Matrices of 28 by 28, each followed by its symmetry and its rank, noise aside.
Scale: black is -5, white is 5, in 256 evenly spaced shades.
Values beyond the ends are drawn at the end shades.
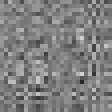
no symmetry, rank four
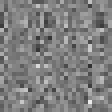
no symmetry, rank three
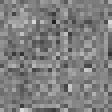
symmetric, rank four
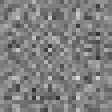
symmetric, rank three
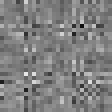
no symmetry, rank three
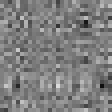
no symmetry, rank three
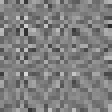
no symmetry, rank two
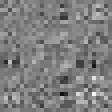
symmetric, rank three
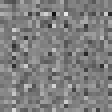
antisymmetric, rank four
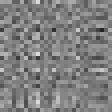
no symmetry, rank three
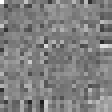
symmetric, rank three
